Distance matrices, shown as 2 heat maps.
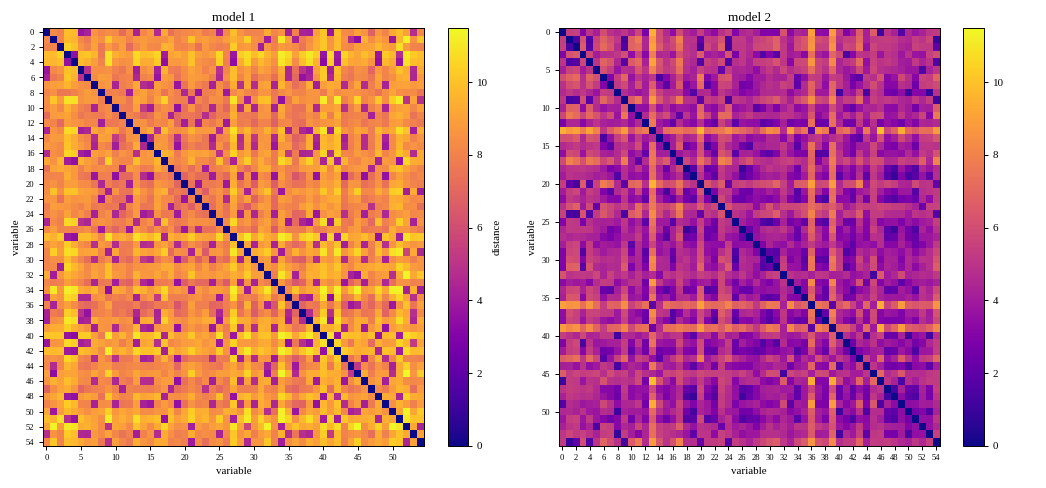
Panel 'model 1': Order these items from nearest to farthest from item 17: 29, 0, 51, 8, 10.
51, 8, 10, 0, 29
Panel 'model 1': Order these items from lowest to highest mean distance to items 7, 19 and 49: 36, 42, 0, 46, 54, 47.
46, 36, 47, 0, 54, 42
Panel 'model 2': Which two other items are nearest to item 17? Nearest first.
11, 37
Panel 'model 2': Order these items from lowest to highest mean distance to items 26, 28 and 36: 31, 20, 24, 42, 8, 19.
42, 19, 8, 31, 24, 20
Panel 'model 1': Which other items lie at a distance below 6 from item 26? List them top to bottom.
8, 12, 20, 22
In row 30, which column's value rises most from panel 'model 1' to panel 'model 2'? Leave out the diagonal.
39
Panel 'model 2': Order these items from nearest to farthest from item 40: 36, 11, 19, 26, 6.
19, 26, 11, 6, 36
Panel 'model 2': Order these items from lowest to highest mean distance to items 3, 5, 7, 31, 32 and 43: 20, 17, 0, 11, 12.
12, 0, 11, 17, 20
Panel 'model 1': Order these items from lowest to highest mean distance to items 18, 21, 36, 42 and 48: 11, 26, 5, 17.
17, 11, 26, 5
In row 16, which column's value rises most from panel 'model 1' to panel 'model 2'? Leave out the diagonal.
13
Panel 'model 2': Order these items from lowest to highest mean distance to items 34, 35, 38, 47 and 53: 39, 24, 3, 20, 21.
21, 3, 24, 20, 39
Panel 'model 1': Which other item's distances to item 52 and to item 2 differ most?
31
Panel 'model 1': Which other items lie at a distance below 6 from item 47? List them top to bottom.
11, 18, 23
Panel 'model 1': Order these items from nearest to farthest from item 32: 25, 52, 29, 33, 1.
1, 33, 25, 29, 52
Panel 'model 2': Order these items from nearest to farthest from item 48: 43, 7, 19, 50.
19, 50, 7, 43
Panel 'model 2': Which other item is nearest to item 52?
5
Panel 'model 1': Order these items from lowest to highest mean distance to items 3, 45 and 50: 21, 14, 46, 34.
14, 46, 21, 34
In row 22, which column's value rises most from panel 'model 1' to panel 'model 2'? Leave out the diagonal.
20
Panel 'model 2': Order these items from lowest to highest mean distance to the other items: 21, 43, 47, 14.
47, 21, 14, 43
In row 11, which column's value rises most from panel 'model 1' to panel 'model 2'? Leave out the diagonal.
23
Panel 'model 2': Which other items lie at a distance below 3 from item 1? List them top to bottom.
2, 4, 9, 20, 24, 54
